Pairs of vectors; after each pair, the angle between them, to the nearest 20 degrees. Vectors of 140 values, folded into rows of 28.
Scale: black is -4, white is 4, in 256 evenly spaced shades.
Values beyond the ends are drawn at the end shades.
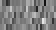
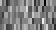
40 degrees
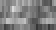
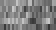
40 degrees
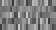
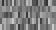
160 degrees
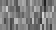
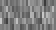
40 degrees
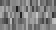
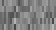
100 degrees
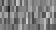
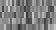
120 degrees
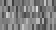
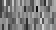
140 degrees
